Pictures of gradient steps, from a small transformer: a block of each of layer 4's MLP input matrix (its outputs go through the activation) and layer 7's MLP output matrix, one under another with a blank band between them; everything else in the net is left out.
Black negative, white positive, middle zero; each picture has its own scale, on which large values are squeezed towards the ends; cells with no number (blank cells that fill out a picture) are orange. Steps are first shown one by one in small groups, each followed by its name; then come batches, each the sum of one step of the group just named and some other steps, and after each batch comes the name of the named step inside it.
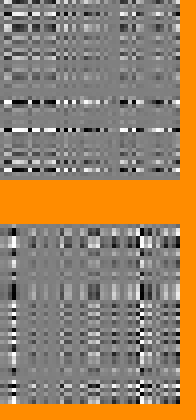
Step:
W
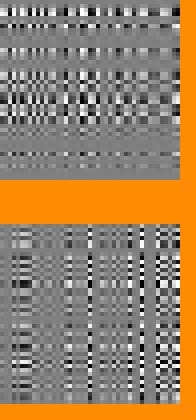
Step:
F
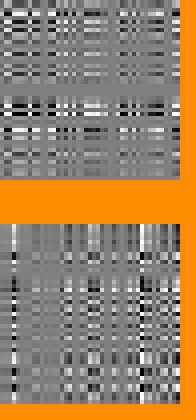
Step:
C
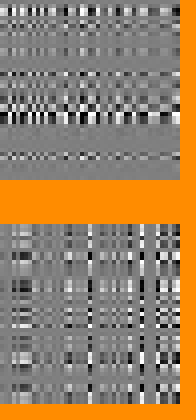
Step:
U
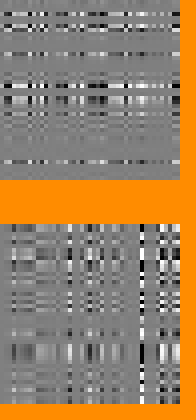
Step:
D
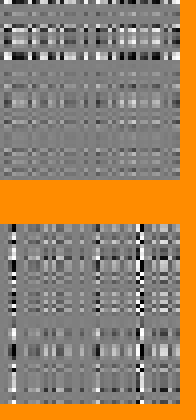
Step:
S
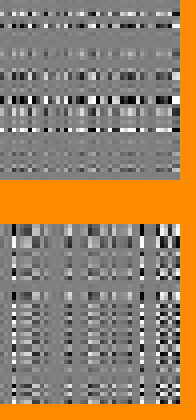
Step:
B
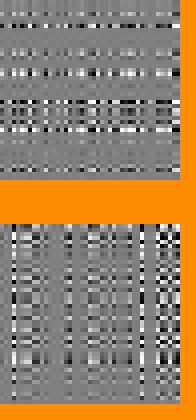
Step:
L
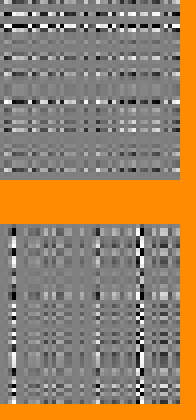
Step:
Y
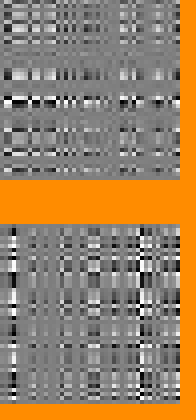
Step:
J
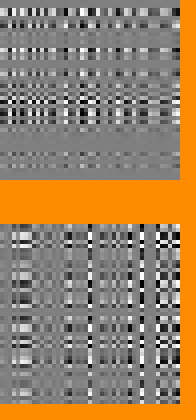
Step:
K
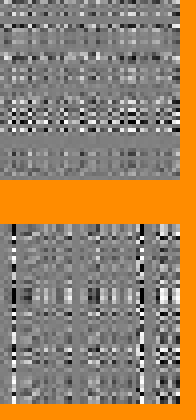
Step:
S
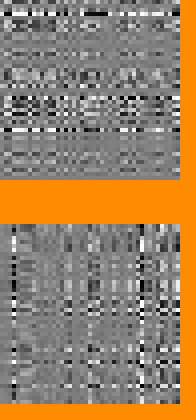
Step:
C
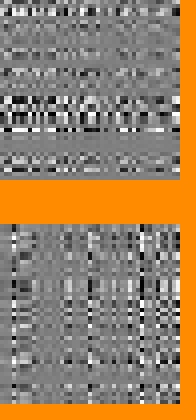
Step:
U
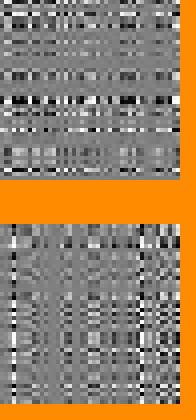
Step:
B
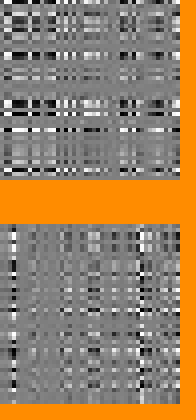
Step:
C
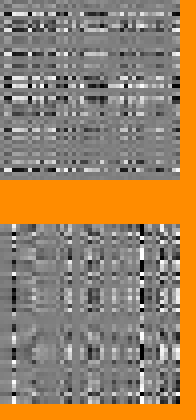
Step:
D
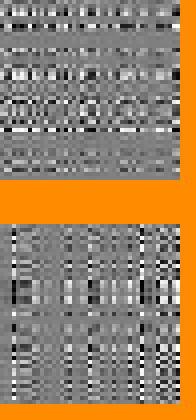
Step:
F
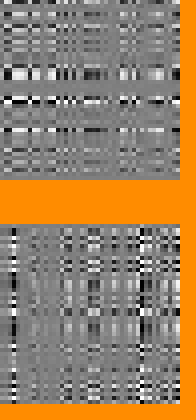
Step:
J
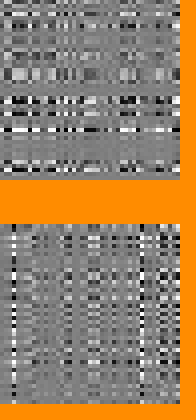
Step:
L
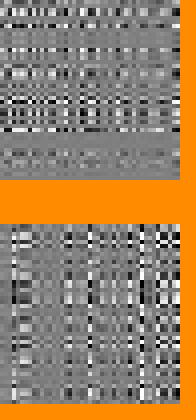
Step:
K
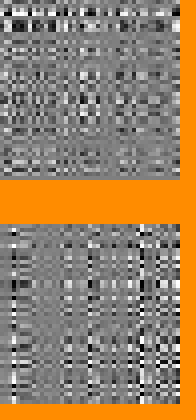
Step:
F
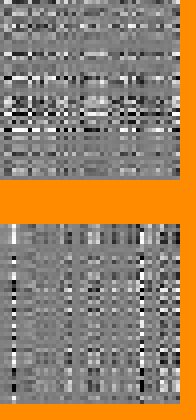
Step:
C
